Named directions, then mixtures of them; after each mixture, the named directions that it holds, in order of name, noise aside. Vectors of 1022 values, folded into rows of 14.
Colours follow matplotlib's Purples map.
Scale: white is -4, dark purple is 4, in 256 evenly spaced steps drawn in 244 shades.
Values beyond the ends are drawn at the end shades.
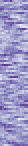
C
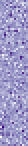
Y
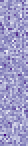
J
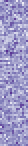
C, J, Y.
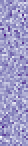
J, Y.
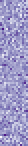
J, Y.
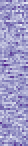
C, J, Y.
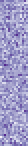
C, J, Y.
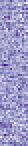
C, J, Y.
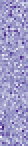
Y.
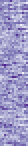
C, J.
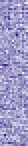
C, J.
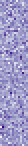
J, Y.
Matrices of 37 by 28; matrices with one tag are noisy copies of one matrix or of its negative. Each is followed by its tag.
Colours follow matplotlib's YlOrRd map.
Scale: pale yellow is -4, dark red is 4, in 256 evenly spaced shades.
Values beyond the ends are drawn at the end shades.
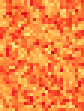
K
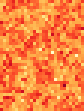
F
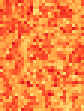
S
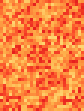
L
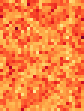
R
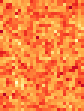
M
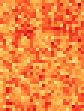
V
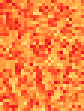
S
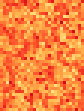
F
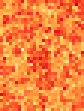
L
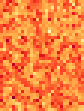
V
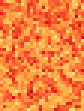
R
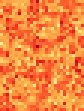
M
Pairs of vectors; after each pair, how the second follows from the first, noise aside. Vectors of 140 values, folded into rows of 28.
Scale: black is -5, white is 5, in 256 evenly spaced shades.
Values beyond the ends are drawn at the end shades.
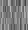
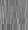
reversed, shrunk.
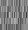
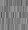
reversed, shrunk.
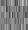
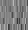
wrapped around, partly zeroed.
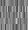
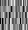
reversed, negated, scaled up.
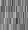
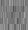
wrapped around, negated, shrunk.
